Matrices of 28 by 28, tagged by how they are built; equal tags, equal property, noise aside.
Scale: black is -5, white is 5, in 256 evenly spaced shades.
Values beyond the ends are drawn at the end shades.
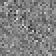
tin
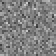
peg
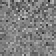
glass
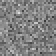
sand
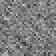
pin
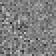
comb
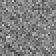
pin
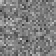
peg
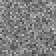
sand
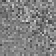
glass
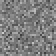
sand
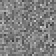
peg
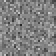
peg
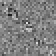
tin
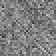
pin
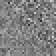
glass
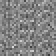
peg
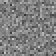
peg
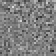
glass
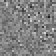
glass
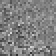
comb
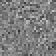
glass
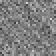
pin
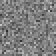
sand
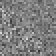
comb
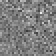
glass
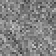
pin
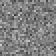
sand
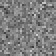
peg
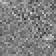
glass
